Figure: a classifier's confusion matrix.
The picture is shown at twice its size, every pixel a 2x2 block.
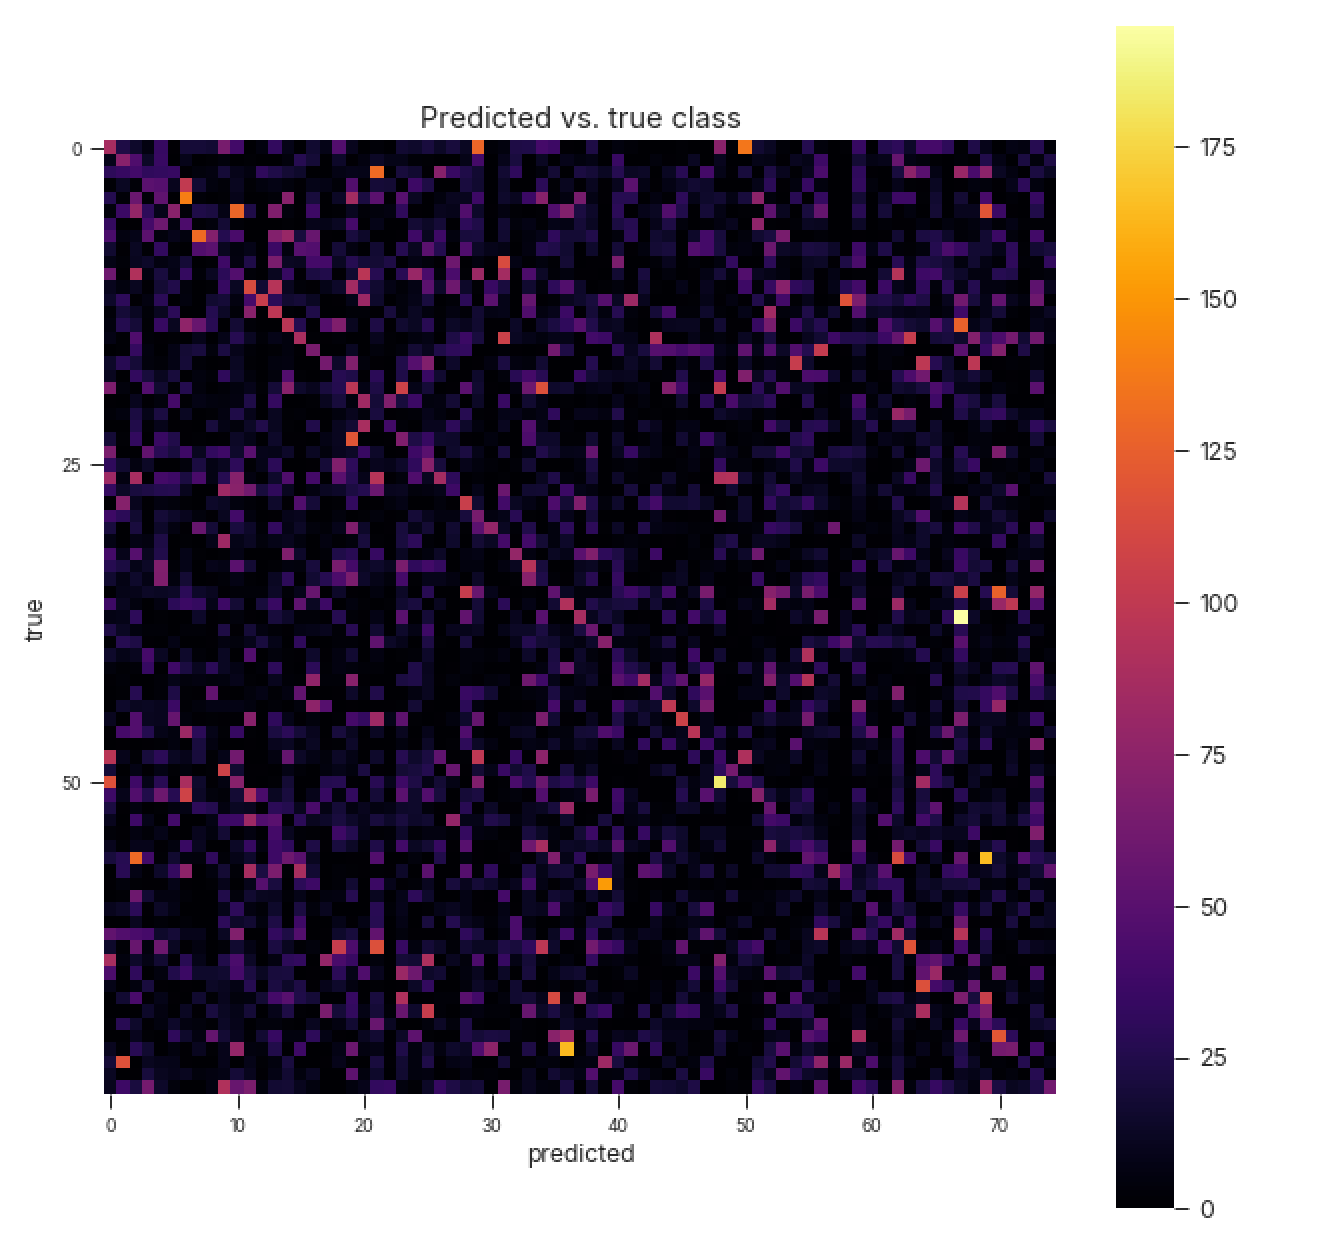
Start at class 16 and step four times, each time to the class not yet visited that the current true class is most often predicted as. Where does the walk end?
62
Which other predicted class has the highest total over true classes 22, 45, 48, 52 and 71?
36
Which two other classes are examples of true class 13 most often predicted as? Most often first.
52, 11
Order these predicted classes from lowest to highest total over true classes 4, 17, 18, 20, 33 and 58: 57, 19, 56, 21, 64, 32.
57, 32, 56, 21, 64, 19
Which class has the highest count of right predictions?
7
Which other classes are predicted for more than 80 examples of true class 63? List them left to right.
18, 21, 34
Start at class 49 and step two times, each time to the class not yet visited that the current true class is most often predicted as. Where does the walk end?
31
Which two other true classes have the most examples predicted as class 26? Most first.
2, 48
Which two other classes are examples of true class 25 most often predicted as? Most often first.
18, 64
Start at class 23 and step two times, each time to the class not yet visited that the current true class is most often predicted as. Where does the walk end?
34
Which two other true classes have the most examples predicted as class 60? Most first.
46, 72
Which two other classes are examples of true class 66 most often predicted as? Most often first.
64, 68
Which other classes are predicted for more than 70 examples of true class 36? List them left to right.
52, 62, 70, 71
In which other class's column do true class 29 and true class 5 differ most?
69
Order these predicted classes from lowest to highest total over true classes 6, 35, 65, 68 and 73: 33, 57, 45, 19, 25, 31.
57, 31, 45, 33, 19, 25
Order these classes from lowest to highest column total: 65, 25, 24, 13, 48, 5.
5, 24, 65, 48, 25, 13
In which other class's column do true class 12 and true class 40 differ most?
58
